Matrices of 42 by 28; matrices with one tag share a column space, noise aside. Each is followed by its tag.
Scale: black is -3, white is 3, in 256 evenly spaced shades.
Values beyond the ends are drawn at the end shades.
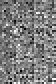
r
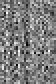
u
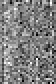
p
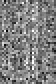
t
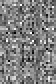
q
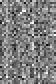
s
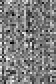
t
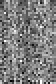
r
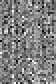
r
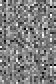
q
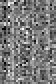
q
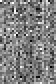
s
